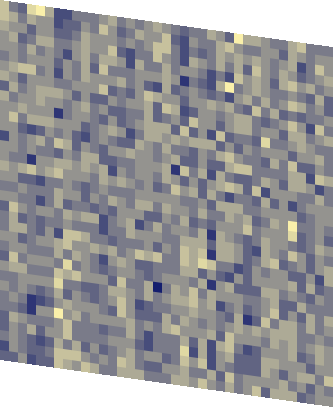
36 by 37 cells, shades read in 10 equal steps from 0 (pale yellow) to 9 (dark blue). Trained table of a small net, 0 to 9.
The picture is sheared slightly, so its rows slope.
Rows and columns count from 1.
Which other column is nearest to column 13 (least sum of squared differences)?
6
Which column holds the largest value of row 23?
24
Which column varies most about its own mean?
7
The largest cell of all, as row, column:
27, 18
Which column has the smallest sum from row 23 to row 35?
21
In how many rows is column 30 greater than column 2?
13
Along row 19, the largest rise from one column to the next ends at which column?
34
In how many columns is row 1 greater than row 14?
14
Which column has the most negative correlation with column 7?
25
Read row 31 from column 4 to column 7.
8 4 4 0
